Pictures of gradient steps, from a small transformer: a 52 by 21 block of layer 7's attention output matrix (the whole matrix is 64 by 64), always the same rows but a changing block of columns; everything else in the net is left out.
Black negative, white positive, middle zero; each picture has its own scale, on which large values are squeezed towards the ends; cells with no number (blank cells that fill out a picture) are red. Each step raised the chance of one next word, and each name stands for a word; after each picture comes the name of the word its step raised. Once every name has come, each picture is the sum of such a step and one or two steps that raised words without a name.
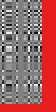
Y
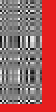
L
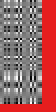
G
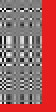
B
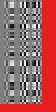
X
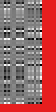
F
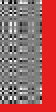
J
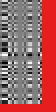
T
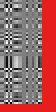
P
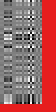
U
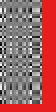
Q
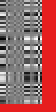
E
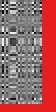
J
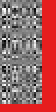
G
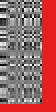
Q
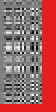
Y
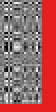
J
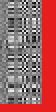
G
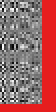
P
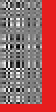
P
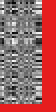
J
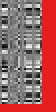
P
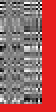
J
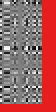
E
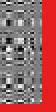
L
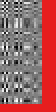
X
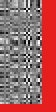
E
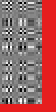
F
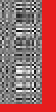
F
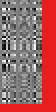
B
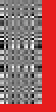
U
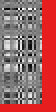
B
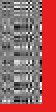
X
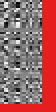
P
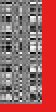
J
